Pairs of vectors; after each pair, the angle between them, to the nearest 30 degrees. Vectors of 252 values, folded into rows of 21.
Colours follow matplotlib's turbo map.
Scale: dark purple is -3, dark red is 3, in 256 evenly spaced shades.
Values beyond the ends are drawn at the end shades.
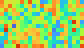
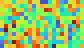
30 degrees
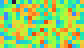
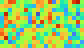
120 degrees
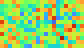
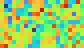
60 degrees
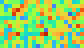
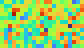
30 degrees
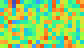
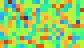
60 degrees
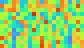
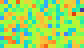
90 degrees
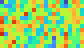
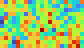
120 degrees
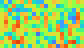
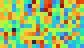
90 degrees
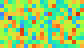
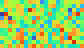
30 degrees
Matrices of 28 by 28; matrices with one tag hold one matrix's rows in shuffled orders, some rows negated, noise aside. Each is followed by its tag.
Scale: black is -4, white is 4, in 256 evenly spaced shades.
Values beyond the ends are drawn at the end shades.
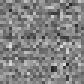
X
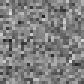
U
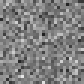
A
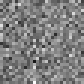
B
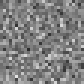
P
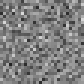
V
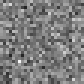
U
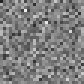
B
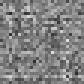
X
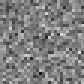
P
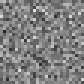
B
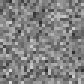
U
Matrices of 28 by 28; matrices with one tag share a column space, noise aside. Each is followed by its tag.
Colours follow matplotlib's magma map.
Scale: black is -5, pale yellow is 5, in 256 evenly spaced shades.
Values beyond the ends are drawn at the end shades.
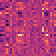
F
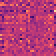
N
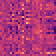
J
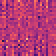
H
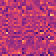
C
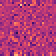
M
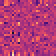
M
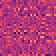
C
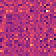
N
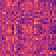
J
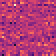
M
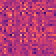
F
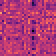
J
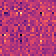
F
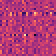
F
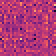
N
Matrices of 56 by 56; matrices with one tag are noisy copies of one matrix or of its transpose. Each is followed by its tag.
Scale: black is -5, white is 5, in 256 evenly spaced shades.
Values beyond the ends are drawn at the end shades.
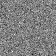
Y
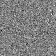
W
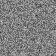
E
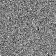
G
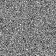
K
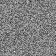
W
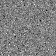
E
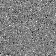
G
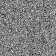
Y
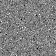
E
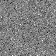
K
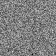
Y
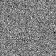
Y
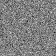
Y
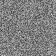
W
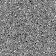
W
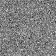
G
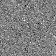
K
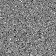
E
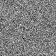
K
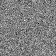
K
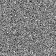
W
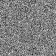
Y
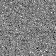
Y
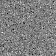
Y
